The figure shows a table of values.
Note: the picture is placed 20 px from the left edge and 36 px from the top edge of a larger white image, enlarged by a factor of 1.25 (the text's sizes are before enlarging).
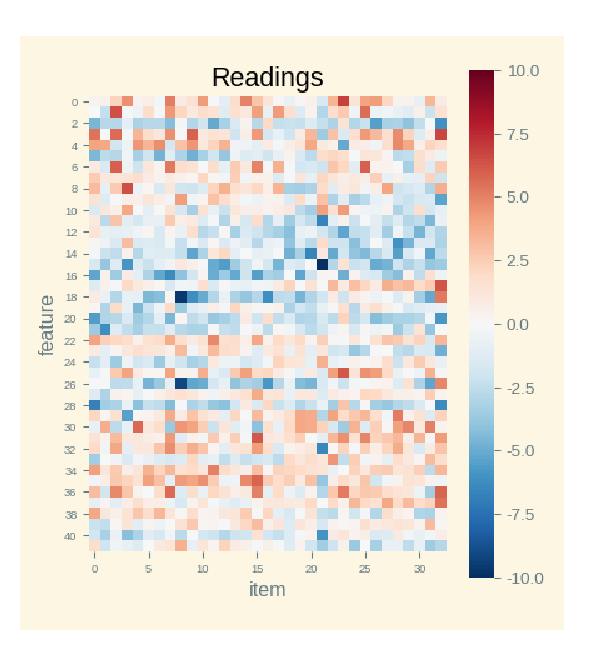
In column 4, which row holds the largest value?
30
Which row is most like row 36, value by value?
31
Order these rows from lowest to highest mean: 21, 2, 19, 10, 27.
2, 21, 19, 10, 27
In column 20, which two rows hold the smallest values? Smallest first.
14, 26
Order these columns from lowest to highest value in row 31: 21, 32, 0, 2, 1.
21, 1, 0, 2, 32
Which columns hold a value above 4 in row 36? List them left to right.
2, 7, 15, 23, 32
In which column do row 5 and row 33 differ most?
9
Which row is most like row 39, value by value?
27
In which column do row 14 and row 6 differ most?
25
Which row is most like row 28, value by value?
20
